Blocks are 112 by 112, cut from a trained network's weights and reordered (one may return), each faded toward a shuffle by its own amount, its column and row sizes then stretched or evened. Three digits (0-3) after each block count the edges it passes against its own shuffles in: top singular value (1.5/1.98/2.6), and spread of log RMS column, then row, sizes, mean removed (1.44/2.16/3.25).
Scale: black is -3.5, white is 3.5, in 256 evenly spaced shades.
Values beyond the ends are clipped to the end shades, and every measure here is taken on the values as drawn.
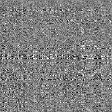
2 1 3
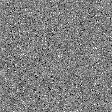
0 1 0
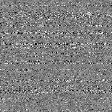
1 0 3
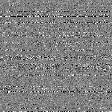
2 0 3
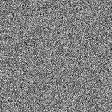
1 0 0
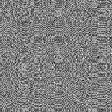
3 0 1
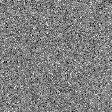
0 1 1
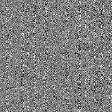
1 3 1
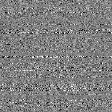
0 0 3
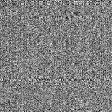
2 0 2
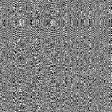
3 3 0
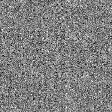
1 0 1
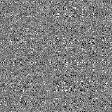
1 2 2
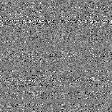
1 2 3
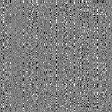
3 3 1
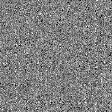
0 2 1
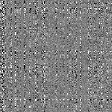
2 3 2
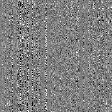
0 3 0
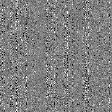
1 3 0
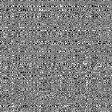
2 1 3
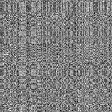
3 1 2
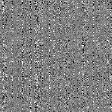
0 3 2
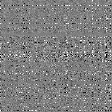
0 2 3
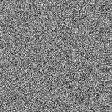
2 0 0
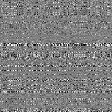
3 0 3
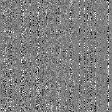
0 3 1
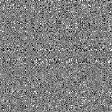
2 2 2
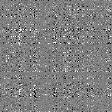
1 3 3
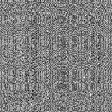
3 1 0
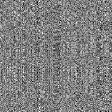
2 2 1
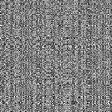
3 1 2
